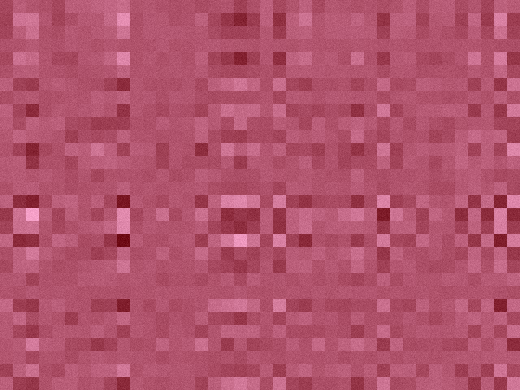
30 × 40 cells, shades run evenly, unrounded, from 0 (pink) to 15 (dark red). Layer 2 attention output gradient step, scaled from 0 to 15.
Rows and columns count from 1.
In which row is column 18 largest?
17
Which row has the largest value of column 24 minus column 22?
19
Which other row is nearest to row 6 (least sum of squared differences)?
15
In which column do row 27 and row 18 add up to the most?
40
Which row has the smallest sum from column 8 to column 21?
12
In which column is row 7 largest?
10
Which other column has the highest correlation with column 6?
34
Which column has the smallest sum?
39
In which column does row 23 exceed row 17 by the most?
3
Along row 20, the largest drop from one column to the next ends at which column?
31
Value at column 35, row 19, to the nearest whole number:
8
